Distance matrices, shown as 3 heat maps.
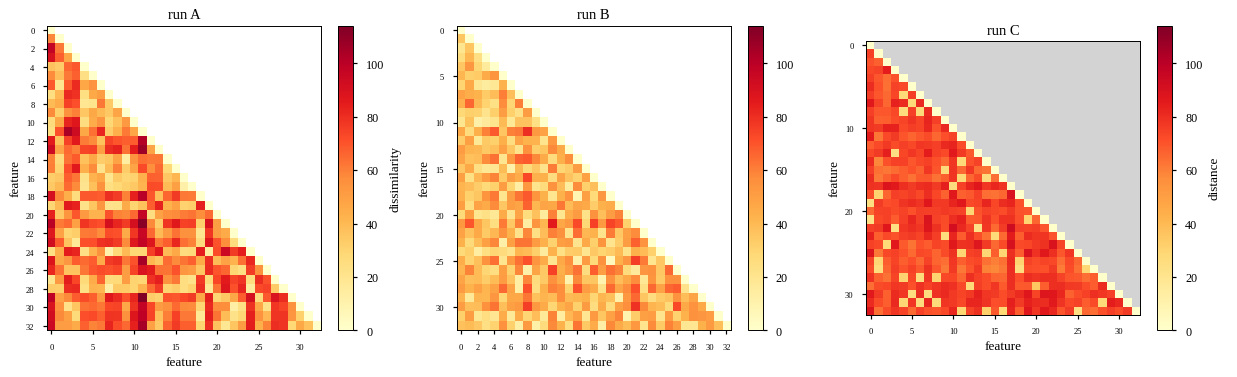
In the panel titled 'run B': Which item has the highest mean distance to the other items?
21
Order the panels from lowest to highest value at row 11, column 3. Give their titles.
run B, run C, run A
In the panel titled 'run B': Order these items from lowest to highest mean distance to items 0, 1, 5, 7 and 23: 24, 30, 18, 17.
24, 18, 17, 30
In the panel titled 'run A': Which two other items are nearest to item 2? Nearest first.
30, 22
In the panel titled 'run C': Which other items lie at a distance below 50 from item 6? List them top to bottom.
4, 8, 28, 31
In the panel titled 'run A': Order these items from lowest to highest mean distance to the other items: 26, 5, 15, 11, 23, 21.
5, 15, 26, 23, 21, 11
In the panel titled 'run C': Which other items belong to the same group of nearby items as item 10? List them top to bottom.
17
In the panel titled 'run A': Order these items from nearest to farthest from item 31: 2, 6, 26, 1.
26, 2, 1, 6
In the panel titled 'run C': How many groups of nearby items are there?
10
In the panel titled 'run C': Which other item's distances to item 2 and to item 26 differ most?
24
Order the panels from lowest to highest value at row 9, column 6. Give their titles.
run B, run A, run C
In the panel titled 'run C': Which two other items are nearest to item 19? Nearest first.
0, 21
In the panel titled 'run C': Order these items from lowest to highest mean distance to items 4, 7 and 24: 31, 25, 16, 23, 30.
30, 31, 16, 25, 23
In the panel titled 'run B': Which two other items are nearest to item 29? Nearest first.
19, 1
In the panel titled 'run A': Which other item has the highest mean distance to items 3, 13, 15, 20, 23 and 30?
11
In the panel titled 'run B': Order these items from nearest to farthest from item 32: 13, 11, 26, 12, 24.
13, 24, 12, 26, 11
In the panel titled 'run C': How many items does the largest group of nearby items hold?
5
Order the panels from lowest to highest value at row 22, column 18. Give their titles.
run A, run B, run C
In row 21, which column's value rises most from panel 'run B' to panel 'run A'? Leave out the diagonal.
8
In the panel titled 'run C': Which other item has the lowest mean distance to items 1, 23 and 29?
27
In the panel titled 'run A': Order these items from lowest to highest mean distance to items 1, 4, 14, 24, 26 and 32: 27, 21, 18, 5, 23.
5, 27, 18, 23, 21
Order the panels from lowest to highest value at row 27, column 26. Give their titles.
run C, run B, run A
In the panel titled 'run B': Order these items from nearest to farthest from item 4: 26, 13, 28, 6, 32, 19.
6, 26, 32, 13, 28, 19
